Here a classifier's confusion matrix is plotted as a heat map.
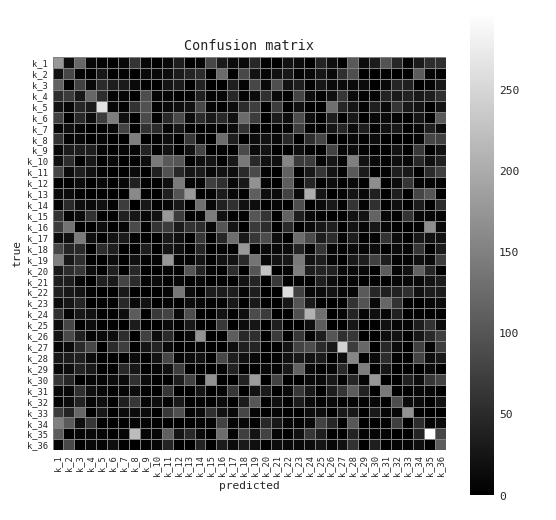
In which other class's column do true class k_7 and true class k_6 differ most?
k_36
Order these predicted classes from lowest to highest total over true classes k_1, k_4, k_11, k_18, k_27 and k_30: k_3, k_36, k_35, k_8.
k_8, k_35, k_3, k_36
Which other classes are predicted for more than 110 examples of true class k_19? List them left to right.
k_1, k_11, k_23
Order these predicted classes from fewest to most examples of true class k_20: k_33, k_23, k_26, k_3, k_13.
k_33, k_26, k_3, k_13, k_23
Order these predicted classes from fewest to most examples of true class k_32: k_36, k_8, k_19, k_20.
k_20, k_36, k_8, k_19
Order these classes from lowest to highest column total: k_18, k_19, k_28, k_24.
k_24, k_18, k_28, k_19
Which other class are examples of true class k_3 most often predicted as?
k_1
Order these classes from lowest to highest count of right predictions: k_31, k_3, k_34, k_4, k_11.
k_34, k_3, k_11, k_4, k_31
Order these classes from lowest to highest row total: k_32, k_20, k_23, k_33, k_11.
k_32, k_23, k_33, k_11, k_20
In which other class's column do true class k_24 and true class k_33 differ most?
k_25
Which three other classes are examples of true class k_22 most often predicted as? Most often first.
k_12, k_29, k_23
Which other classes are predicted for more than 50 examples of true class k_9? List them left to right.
k_14, k_18, k_26, k_34
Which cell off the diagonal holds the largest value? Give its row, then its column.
k_35, k_8
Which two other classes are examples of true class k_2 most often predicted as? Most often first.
k_16, k_34
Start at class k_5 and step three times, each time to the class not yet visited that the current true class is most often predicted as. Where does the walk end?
k_23
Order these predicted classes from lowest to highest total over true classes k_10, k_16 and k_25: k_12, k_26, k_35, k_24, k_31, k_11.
k_31, k_26, k_24, k_12, k_11, k_35
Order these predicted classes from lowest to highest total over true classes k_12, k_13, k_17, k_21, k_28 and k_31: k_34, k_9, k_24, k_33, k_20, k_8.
k_9, k_33, k_20, k_34, k_8, k_24
